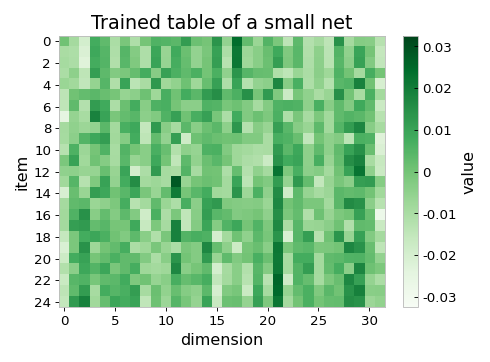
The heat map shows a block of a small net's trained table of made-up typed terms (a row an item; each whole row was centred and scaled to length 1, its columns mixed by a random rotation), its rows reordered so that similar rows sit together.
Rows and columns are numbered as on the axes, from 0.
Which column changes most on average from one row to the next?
11
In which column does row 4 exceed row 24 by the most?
15
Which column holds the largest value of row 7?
3
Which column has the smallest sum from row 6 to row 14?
31
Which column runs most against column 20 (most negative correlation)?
29
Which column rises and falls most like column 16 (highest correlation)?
1
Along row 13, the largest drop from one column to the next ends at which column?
12
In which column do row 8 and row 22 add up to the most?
21
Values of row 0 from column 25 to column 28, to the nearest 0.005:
-0.01 -0.015 0.015 -0.01
